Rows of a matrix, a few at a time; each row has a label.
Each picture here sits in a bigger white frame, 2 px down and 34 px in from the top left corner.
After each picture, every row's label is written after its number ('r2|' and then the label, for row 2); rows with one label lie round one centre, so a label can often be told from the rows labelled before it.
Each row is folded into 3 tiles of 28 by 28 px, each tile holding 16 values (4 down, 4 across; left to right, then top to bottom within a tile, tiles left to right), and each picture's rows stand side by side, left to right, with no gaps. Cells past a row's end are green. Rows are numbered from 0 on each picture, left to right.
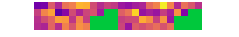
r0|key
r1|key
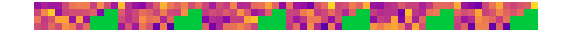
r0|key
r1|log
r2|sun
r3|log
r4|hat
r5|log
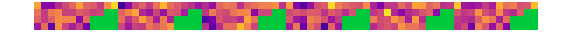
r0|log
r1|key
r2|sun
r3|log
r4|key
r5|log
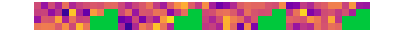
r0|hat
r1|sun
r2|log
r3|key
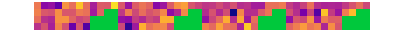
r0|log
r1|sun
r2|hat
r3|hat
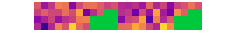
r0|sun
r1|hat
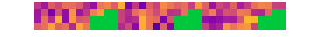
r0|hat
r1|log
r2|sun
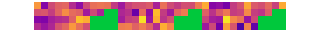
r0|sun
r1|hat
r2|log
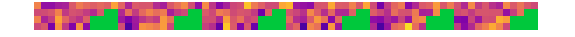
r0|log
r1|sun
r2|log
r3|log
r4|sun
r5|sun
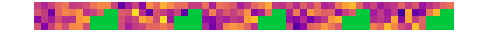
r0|sun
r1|key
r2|sun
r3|sun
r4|hat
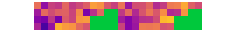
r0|sun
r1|sun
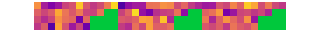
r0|log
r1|key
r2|key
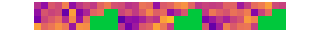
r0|hat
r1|sun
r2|sun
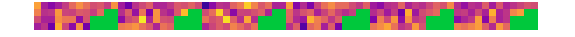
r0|log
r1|hat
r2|key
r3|log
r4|hat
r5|hat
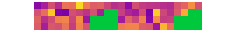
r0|key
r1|hat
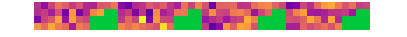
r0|hat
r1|hat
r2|sun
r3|key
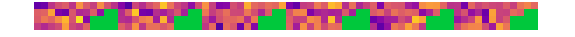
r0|key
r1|key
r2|log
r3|key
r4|sun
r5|hat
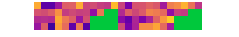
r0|log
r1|sun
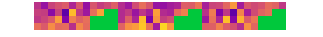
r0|hat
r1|hat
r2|hat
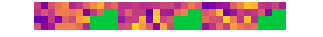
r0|sun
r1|hat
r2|key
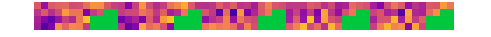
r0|sun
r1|sun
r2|hat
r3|hat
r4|hat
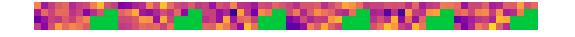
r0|sun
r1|key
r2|hat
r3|sun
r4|hat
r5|sun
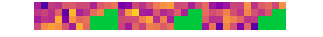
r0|hat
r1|key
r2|log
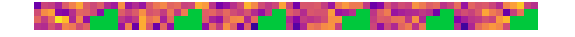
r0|key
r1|log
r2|log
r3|sun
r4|key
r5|sun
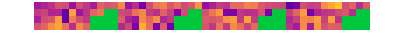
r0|hat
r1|log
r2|key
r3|key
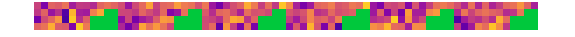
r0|hat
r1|sun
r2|log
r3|log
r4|hat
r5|sun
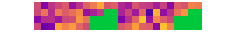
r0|sun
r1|hat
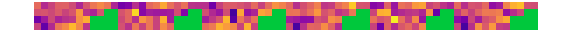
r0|sun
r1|key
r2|hat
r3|sun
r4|key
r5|sun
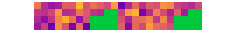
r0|log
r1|key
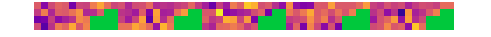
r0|sun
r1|hat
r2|key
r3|log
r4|hat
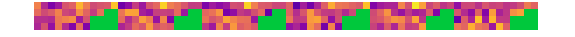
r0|log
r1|key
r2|key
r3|log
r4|key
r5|hat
